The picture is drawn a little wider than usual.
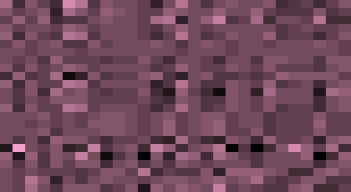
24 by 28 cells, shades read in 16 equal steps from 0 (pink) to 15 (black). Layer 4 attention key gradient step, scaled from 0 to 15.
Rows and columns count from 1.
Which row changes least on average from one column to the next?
7
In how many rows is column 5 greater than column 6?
13
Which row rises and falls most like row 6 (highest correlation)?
10
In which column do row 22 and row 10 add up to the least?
12
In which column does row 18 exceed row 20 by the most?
18
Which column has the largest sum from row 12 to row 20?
26
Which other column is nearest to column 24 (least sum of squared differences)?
8
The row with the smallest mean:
23
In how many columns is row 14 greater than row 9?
7
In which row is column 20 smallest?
22
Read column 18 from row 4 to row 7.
8 9 8 8
